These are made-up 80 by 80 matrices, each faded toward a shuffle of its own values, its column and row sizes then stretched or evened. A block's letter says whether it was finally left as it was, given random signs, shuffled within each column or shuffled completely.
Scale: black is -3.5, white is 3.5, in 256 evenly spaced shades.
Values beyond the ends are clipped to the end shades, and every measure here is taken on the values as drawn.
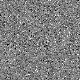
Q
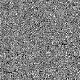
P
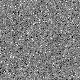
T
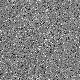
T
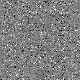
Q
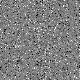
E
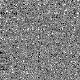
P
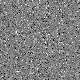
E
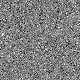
T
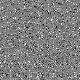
P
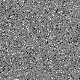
T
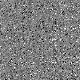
Q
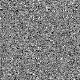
Q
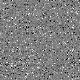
P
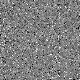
E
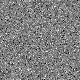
T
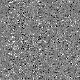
P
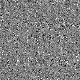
Q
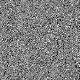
Q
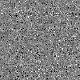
Q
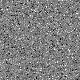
T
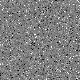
E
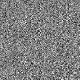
P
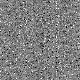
E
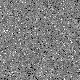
T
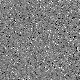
T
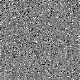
P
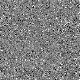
Q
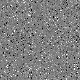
E
